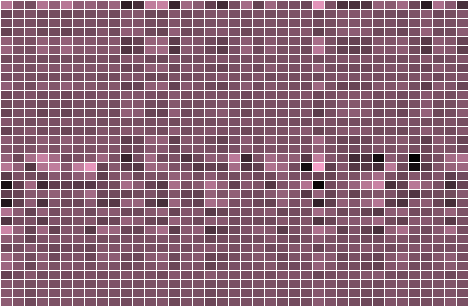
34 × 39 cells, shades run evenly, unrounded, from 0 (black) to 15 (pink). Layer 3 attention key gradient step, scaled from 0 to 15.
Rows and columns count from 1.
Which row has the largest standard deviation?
19
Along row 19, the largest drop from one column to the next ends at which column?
28
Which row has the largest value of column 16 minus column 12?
1
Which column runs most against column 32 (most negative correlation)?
38
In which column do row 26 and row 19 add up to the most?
27
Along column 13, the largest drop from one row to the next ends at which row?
2
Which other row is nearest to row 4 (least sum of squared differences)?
13
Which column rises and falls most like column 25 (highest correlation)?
3
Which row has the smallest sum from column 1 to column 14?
21
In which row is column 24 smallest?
26
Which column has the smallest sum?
35
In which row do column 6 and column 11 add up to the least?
18
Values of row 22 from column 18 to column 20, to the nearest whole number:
9 8 9
